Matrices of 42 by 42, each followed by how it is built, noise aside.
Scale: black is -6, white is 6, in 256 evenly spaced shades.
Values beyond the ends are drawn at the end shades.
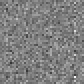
uneven columns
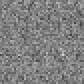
repeating columns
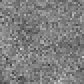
smooth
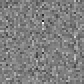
uneven columns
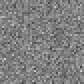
noise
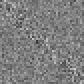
banded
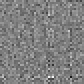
low rank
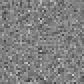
uneven columns
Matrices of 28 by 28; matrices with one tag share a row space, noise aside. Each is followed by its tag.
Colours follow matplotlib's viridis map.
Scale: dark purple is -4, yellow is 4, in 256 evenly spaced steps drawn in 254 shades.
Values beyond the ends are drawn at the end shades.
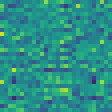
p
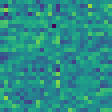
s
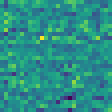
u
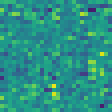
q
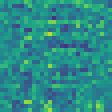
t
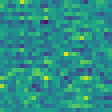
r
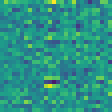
t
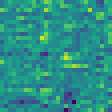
r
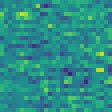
r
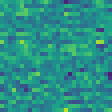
r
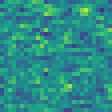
r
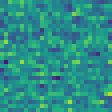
u
